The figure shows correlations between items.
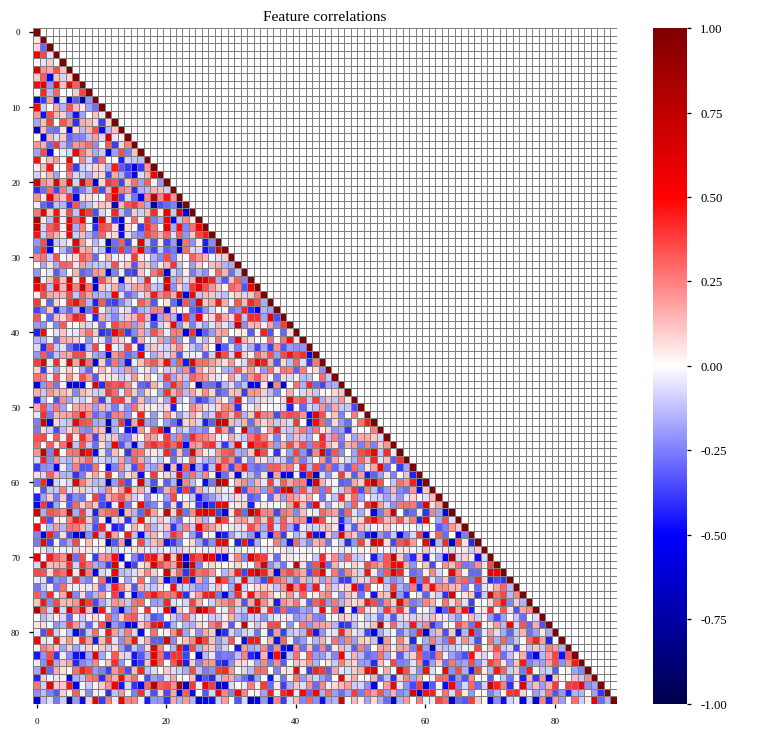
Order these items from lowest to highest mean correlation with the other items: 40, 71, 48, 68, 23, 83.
23, 83, 68, 48, 40, 71
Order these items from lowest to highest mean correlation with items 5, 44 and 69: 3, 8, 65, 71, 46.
8, 46, 65, 3, 71
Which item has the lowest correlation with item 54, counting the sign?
9
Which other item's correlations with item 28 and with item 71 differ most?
22
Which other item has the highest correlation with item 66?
25
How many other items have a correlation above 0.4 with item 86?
3
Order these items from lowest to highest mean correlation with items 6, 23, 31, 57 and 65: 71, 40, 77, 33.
71, 40, 33, 77
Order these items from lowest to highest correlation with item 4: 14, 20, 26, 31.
26, 14, 20, 31
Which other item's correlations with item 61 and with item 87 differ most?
18
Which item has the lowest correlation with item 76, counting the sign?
37
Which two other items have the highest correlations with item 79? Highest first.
53, 32
